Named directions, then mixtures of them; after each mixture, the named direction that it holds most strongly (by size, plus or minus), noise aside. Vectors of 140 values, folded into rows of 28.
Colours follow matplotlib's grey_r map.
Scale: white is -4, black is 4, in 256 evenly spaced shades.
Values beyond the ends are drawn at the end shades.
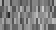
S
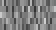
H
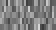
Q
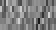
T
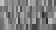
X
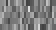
Q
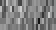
T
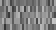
S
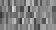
Q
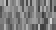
H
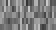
Q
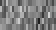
T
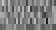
X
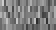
X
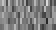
Q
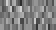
T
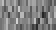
X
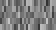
Q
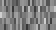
H
